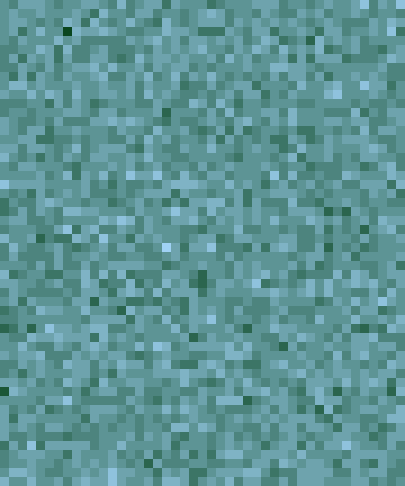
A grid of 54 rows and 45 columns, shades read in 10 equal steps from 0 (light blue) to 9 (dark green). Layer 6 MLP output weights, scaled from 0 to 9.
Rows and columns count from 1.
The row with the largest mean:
12
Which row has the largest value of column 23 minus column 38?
31
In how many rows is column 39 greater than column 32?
22
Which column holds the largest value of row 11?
30
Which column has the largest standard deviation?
8
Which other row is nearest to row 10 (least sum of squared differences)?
40
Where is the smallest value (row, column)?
28, 19
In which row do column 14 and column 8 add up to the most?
4
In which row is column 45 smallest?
1
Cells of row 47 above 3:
31
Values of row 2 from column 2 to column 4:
3 4 4
